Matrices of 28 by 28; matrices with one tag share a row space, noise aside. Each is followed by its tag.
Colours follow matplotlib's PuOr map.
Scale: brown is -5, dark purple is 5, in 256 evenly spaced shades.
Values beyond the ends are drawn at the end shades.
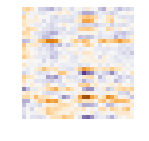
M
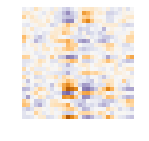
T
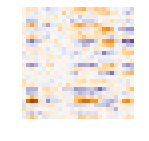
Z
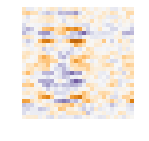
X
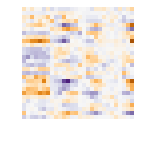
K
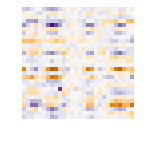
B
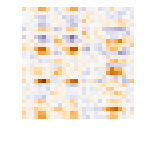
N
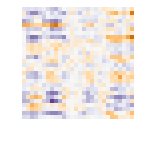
B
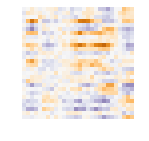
Z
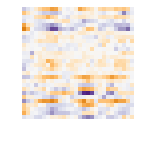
M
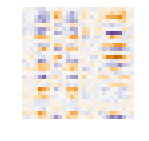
N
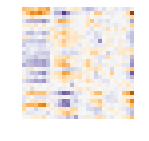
K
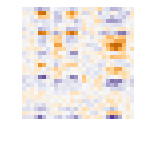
N
